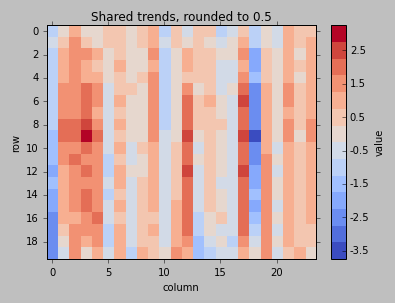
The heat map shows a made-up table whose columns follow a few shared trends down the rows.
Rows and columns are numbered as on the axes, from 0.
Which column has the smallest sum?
18
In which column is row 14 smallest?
0
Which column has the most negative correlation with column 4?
5
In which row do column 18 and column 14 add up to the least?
9
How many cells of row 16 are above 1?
5
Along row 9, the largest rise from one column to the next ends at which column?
19
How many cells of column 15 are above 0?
2
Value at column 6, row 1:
0.5
